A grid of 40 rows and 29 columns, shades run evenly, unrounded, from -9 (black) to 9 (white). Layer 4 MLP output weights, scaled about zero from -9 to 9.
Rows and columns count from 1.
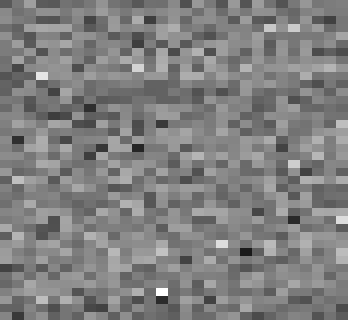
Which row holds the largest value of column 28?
9
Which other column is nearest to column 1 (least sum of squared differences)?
20
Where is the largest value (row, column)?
37, 14
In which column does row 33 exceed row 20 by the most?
8
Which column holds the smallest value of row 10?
1
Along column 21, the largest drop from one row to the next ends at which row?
32
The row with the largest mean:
31
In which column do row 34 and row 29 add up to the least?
4
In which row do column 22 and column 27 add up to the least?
40
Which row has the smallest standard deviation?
2
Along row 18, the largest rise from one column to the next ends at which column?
3
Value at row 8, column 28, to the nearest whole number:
1
